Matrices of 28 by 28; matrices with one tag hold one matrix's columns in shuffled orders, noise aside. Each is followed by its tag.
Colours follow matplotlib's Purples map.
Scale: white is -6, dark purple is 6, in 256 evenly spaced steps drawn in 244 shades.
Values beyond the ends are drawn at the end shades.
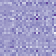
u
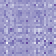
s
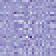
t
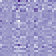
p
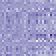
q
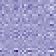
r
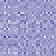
t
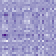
q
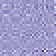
r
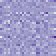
t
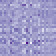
s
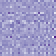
t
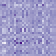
s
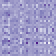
s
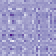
q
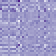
p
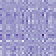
q
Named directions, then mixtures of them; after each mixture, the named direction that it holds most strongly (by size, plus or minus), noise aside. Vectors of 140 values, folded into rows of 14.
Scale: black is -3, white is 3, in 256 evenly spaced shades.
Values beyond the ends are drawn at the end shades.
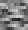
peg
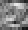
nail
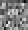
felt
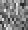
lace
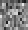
felt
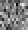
lace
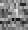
peg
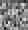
felt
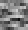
peg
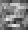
nail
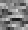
peg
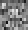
felt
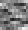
peg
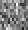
lace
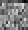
felt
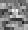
peg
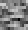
peg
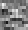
peg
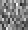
lace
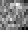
nail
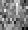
lace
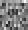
felt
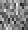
lace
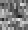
peg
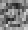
nail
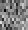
lace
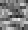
peg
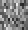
lace
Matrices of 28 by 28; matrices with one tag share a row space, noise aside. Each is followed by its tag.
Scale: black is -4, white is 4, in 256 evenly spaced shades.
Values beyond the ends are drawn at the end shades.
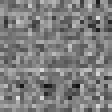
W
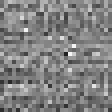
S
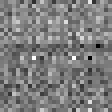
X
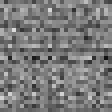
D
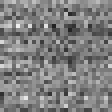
S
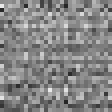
S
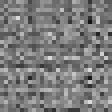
W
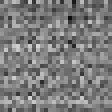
X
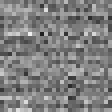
S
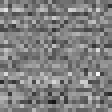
D
